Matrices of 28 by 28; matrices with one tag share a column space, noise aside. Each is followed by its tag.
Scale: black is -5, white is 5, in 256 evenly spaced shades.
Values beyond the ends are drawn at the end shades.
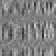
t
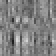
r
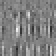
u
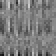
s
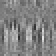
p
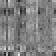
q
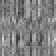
r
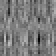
r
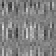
t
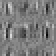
t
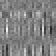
u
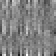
s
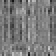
q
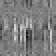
p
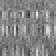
u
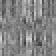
r
